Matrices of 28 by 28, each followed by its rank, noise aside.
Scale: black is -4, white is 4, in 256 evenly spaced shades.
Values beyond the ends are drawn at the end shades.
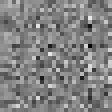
six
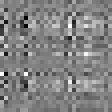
three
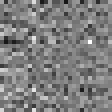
five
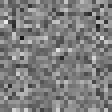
seven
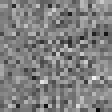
seven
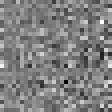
four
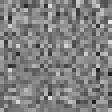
six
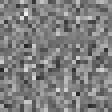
seven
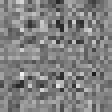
four
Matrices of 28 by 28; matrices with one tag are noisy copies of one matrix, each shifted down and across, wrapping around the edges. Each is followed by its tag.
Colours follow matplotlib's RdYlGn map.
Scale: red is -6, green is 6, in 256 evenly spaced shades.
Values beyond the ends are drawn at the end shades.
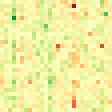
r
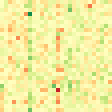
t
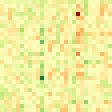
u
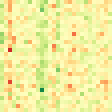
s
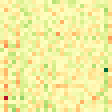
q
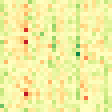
r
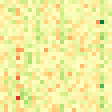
t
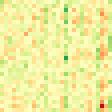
u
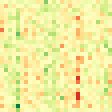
r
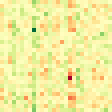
u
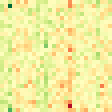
r
